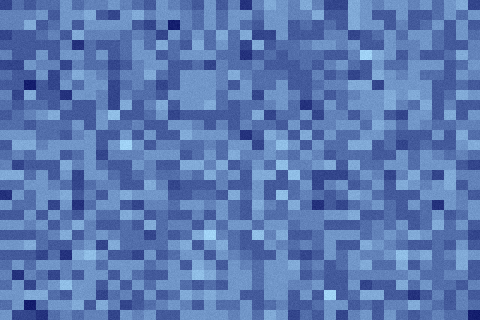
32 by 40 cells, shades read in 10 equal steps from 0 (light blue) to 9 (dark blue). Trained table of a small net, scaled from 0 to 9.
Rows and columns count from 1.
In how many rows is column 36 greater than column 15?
10
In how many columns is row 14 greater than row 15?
20
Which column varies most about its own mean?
3
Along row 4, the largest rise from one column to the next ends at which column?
22
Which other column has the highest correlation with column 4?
2
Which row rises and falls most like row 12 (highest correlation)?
19
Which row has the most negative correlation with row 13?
16
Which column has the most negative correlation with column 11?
35
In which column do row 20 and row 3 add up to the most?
15
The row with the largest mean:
7
